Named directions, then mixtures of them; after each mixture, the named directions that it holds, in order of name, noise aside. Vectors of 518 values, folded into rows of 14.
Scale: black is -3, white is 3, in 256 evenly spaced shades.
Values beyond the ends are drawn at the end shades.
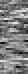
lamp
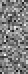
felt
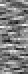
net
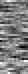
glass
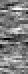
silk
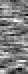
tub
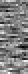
glass.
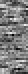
net, silk, tub.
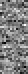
felt, lamp, net.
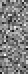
felt.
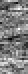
glass, silk.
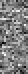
felt, lamp, tub.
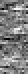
silk.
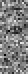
felt, silk.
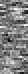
lamp, net, silk.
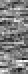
glass, silk, tub.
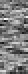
lamp, tub.
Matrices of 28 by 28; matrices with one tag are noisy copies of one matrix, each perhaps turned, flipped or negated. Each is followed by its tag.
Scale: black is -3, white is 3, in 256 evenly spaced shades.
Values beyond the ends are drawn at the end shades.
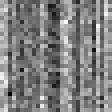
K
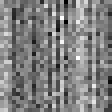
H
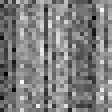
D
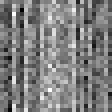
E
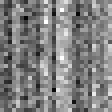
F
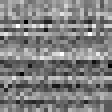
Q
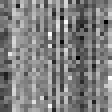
H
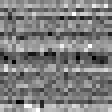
K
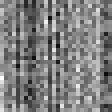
H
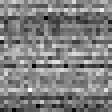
D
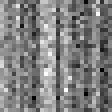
F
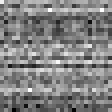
D
